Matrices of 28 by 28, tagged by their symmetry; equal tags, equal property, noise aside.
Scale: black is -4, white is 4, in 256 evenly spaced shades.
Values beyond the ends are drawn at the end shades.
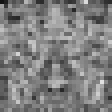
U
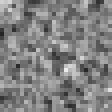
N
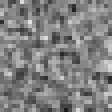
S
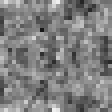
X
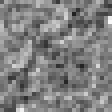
N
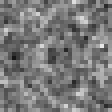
X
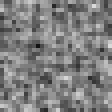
S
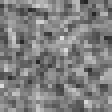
S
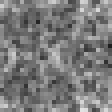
X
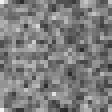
X
